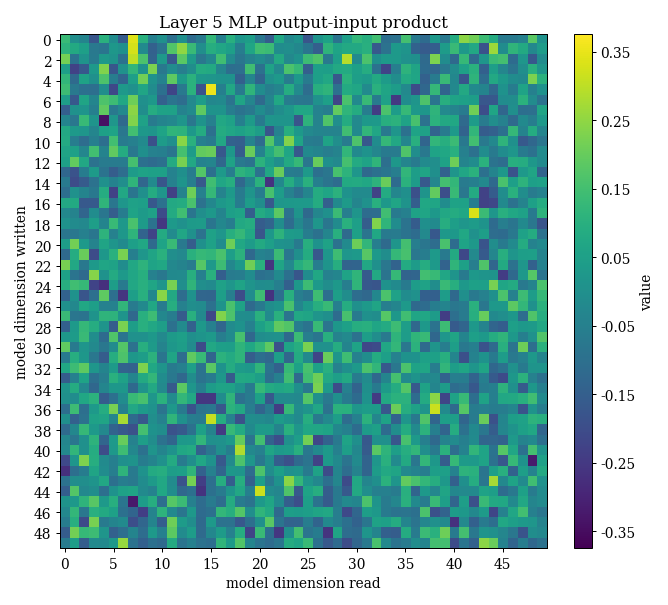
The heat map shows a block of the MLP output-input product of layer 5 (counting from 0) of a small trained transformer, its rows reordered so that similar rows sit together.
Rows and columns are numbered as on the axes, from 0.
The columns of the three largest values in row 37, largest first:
15, 6, 43
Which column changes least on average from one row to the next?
49
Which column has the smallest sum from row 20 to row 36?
21
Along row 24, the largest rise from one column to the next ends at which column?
5
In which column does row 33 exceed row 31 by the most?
26
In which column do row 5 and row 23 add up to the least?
36
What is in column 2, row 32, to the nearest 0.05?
0.2
